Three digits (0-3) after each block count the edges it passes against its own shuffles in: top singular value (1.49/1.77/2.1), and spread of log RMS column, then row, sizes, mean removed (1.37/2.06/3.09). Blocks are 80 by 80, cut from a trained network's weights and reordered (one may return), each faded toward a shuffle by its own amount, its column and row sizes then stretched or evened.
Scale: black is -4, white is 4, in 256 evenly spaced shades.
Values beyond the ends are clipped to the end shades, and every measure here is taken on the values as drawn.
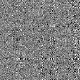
2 2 1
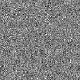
2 1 1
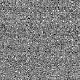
1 1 0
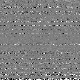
1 0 3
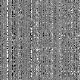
3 3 1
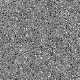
0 1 0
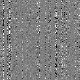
2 3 1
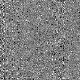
1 2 0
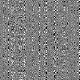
3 3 1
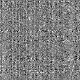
2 0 2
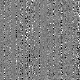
0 3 0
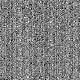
2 0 1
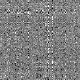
2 2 1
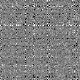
2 2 2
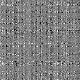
3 2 3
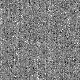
0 1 0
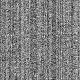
3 0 0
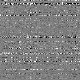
2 1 3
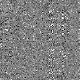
1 2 1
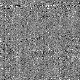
0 1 2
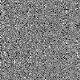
1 2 1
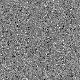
0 1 0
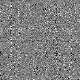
0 2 1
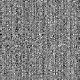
2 0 2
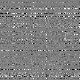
2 1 3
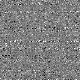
0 1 2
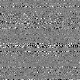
1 1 3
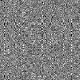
3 2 1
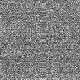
2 0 0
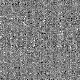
0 0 2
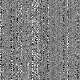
2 3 0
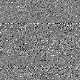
1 1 2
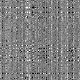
3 2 2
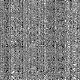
3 2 2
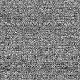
2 0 1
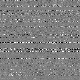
2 0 3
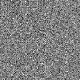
1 1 0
